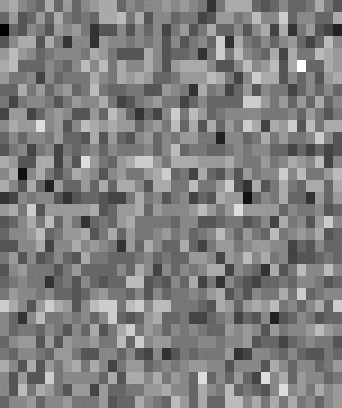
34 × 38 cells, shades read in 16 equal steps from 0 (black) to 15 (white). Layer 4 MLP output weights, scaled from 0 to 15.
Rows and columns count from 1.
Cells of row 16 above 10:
2
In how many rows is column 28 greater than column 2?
11
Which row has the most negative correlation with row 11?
32
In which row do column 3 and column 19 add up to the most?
33
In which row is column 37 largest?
19
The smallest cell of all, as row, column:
3, 1
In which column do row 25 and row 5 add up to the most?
25
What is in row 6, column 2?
11
